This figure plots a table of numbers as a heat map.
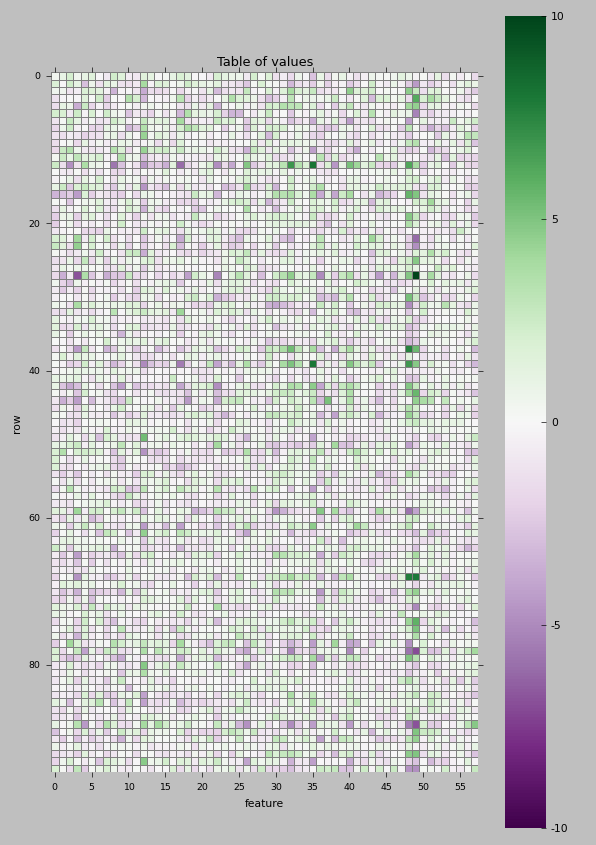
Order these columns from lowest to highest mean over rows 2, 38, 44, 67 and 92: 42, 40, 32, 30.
42, 30, 32, 40
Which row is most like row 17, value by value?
24
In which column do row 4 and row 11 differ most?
3
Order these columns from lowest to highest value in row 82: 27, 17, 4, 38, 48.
38, 17, 4, 27, 48
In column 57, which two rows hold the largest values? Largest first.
88, 78
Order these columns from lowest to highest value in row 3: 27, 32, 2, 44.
2, 27, 44, 32
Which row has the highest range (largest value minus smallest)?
27
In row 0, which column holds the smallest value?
35
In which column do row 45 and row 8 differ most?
48
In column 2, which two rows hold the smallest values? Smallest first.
12, 42
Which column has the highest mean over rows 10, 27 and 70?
49
